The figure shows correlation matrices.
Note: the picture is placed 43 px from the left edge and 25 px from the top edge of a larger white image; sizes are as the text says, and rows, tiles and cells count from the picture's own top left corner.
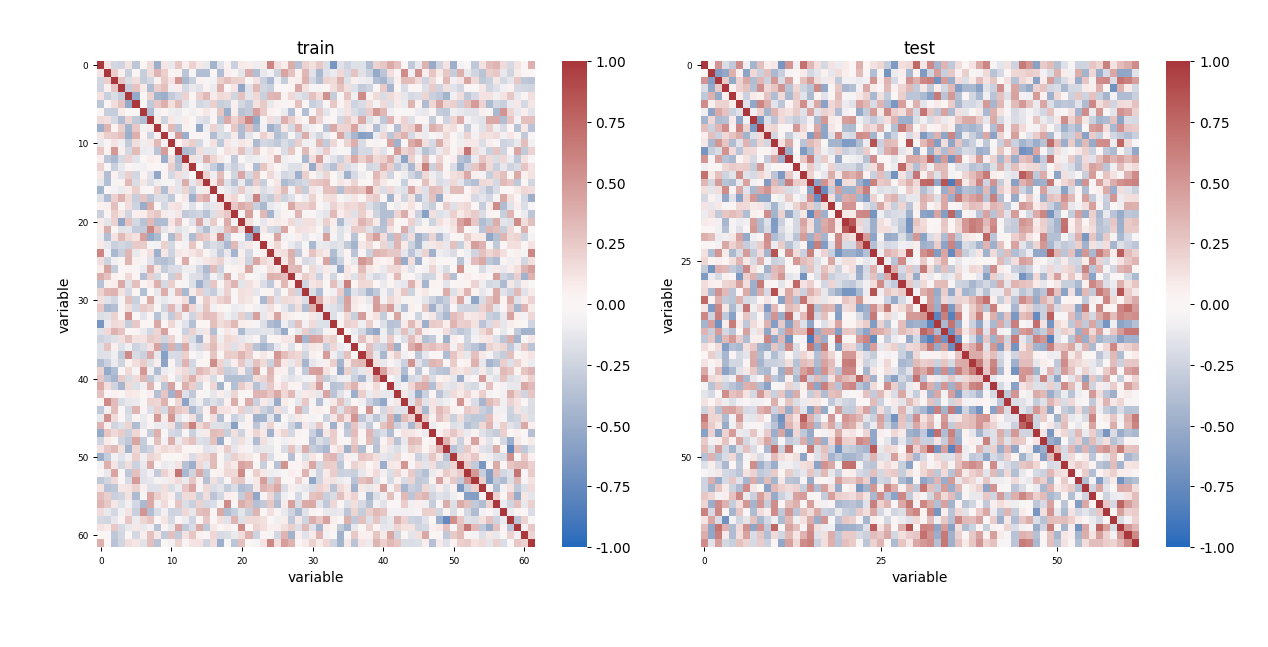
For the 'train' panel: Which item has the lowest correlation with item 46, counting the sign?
19
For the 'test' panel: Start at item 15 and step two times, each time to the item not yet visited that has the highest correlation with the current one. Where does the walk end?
31
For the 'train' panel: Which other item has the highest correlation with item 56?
18
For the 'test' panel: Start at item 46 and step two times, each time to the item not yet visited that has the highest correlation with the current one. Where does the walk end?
14
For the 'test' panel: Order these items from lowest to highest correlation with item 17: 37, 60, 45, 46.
45, 60, 46, 37
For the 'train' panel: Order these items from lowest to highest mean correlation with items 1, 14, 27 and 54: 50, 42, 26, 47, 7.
50, 47, 7, 26, 42
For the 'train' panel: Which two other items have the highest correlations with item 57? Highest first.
6, 17
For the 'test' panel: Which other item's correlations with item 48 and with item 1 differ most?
50
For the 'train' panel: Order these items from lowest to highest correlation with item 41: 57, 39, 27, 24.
57, 27, 39, 24
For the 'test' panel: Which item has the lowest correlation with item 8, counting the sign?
7
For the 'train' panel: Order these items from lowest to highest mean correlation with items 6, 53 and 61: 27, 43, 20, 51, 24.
43, 51, 27, 20, 24
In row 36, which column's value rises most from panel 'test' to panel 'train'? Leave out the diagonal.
44
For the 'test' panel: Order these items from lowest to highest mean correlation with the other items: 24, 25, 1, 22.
1, 22, 24, 25
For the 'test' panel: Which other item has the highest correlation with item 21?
20
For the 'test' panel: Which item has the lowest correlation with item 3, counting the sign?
58
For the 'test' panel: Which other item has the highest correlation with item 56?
59
